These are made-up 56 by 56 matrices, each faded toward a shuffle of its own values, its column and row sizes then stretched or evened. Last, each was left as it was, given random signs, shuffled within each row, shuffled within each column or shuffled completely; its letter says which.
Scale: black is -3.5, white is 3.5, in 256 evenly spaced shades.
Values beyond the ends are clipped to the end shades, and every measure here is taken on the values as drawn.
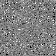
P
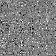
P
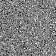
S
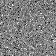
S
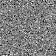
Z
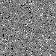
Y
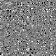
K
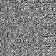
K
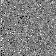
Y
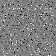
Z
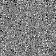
P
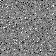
Z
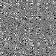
K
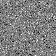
S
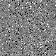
Y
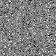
Y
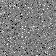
S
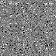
K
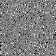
K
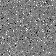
S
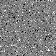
Z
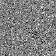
Y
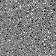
Y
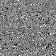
Z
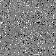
P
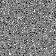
P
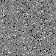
Y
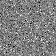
S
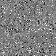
Z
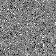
Y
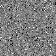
P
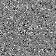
Z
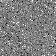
S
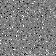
Z
